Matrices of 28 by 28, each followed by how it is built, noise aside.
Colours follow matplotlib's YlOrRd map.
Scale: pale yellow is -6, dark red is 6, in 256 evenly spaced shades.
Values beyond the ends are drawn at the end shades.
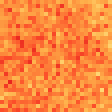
smooth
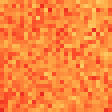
smooth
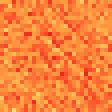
Toeplitz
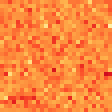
uneven rows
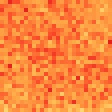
smooth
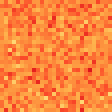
repeating columns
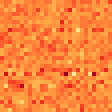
uneven rows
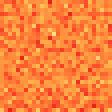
repeating columns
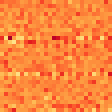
uneven rows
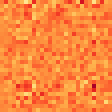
low rank
